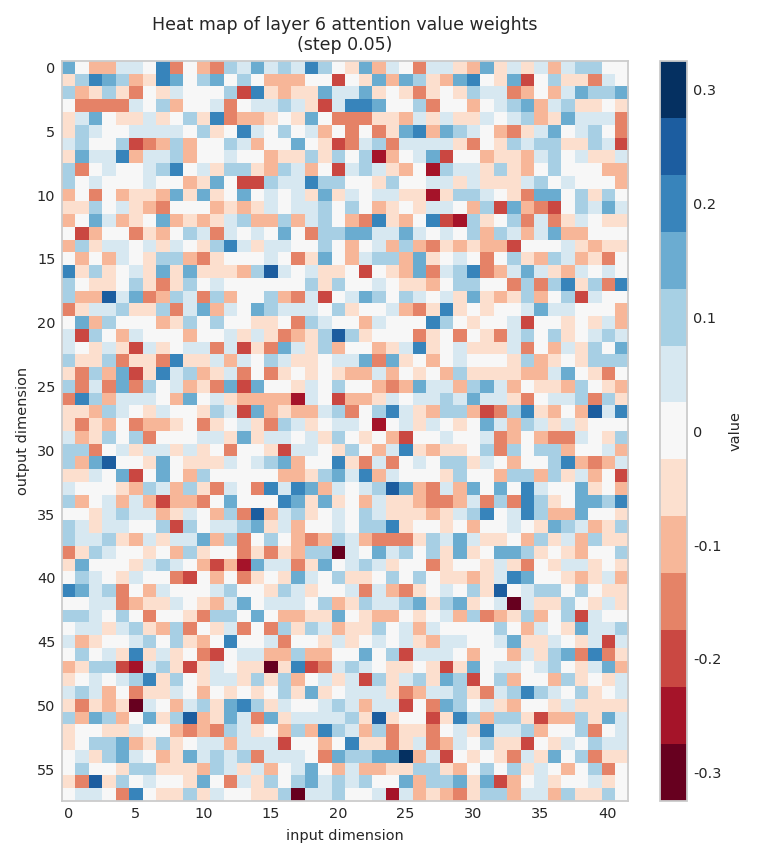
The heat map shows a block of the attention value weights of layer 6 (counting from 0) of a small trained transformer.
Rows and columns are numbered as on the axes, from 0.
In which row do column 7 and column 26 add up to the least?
34
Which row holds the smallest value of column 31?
27
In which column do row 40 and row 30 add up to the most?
33
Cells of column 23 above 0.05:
15
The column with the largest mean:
12
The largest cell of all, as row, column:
54, 25
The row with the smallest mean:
24
